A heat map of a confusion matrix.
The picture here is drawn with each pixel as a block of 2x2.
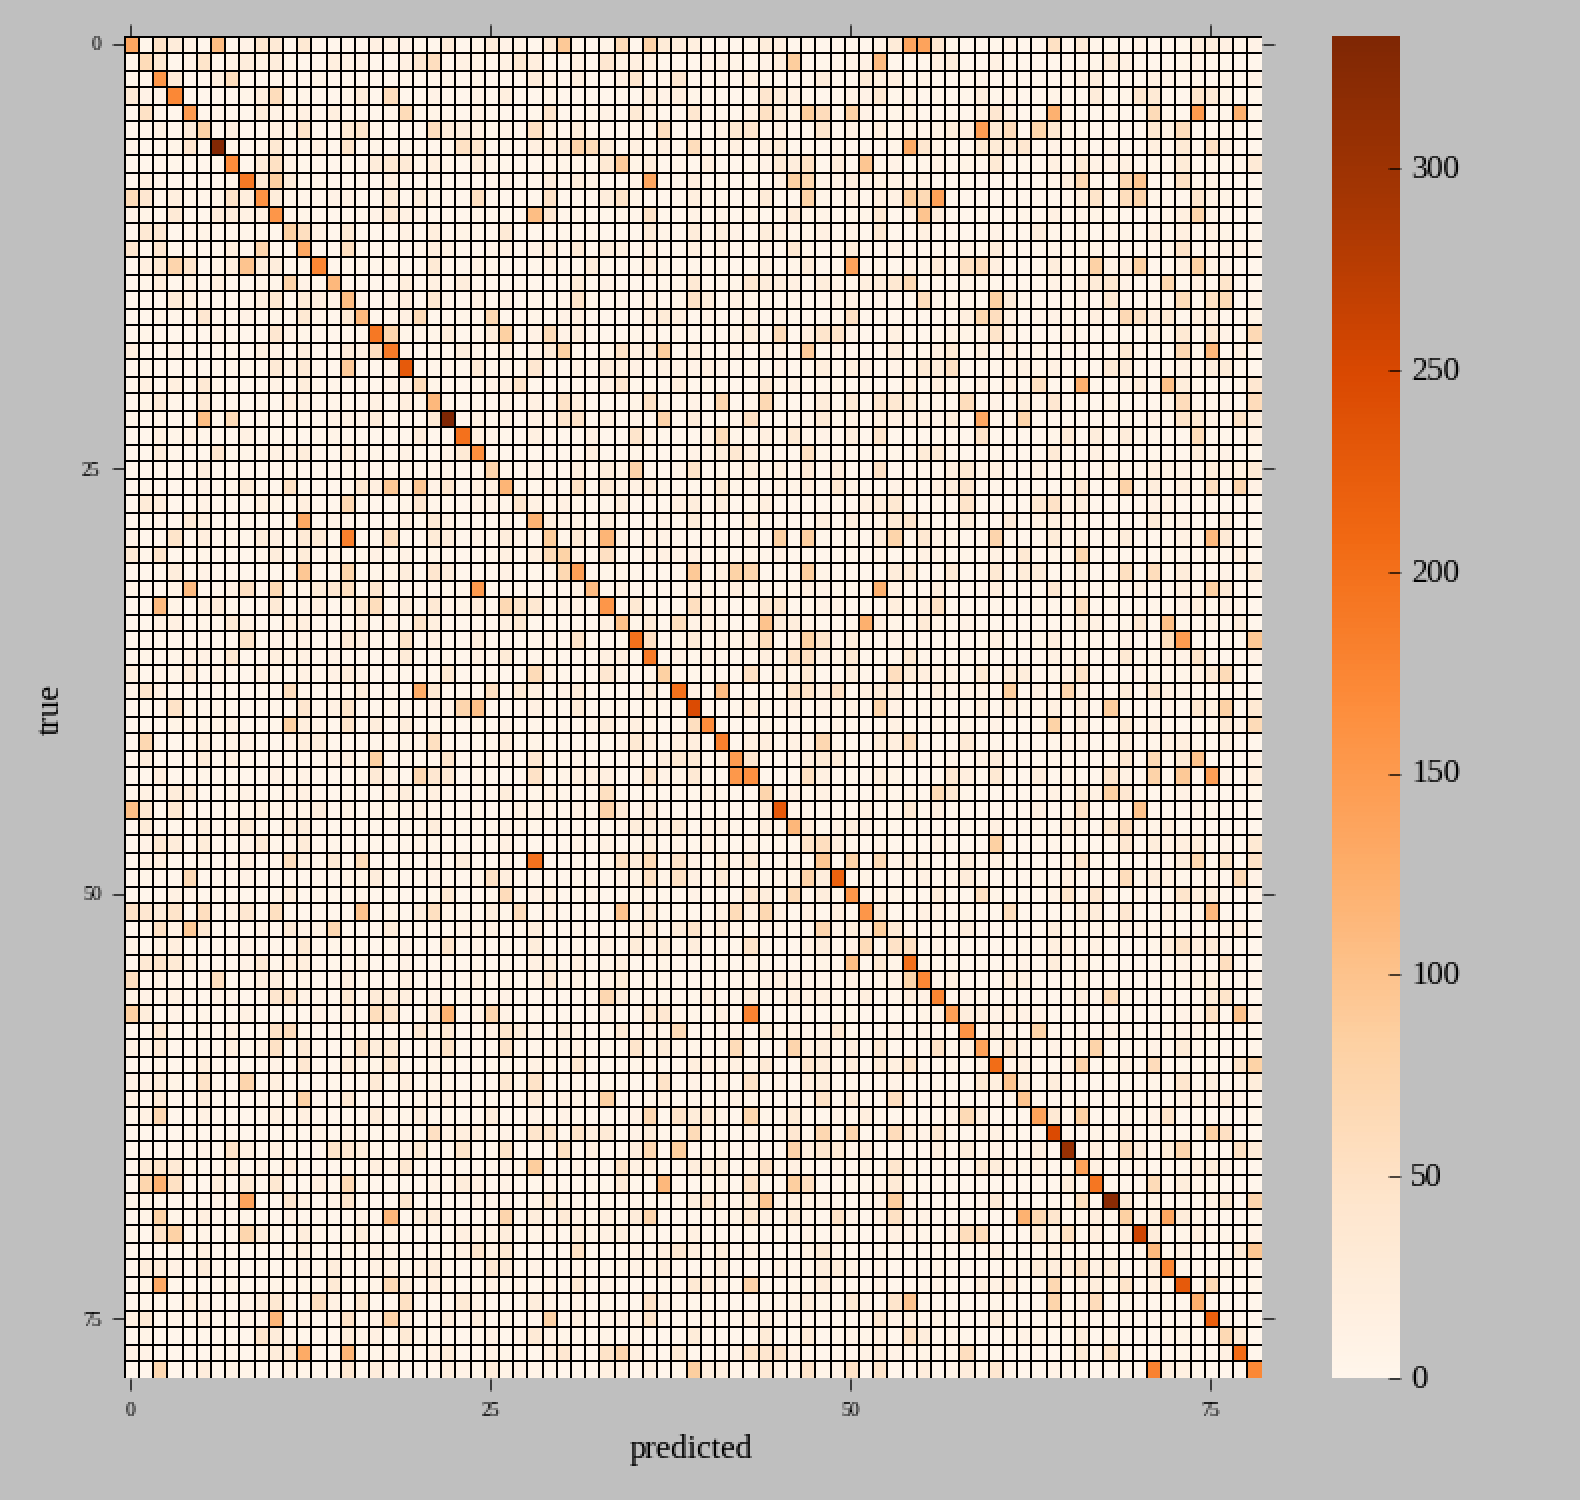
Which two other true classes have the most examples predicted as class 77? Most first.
4, 57
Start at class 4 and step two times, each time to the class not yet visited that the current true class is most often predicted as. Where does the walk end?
54
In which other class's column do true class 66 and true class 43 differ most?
42
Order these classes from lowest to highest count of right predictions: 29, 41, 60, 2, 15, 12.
29, 15, 12, 2, 41, 60
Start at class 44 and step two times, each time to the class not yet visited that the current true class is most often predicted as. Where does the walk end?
8
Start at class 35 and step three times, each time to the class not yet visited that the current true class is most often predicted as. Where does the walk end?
7
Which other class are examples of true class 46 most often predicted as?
69
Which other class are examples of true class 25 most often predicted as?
35
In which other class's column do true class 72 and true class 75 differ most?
10
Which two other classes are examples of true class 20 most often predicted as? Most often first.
66, 72
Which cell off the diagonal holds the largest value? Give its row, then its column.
48, 28
